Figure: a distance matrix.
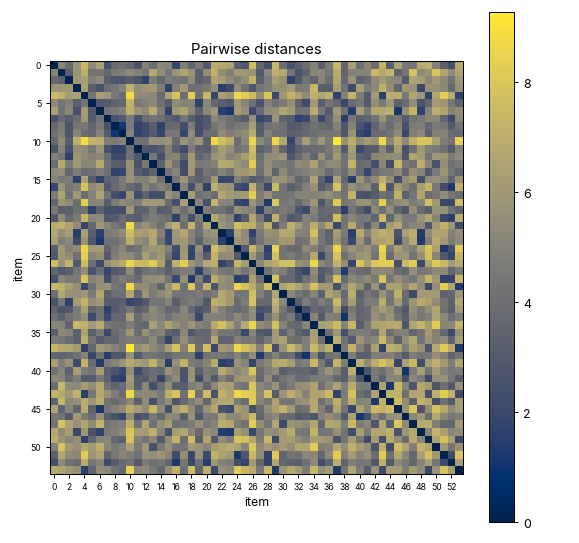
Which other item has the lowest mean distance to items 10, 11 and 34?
31
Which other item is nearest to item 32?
7
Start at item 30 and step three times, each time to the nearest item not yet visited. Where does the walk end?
44
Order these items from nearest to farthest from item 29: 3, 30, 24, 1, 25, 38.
38, 3, 30, 1, 25, 24
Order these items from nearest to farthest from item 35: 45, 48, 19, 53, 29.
19, 48, 45, 53, 29
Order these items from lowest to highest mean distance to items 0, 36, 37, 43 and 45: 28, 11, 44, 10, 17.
11, 17, 28, 44, 10
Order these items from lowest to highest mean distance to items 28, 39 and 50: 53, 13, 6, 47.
6, 13, 47, 53
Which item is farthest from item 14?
26
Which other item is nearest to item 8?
9
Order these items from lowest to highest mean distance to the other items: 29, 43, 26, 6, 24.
6, 24, 29, 43, 26
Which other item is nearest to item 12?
2
